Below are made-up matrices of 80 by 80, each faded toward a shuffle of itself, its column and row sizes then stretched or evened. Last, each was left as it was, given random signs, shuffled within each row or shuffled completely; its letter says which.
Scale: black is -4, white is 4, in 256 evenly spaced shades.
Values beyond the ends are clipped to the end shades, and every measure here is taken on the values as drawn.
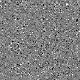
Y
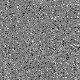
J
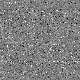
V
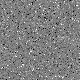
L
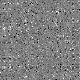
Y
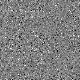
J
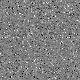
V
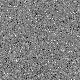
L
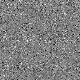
V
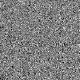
J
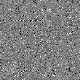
Y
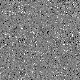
J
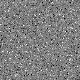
V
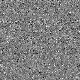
V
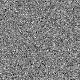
V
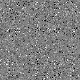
J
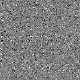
J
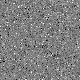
L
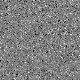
V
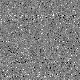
V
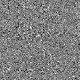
Y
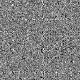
Y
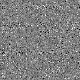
Y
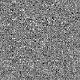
Y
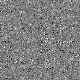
J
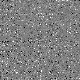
J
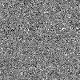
V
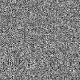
Y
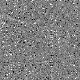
Y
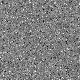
L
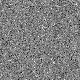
L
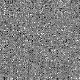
Y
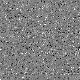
V
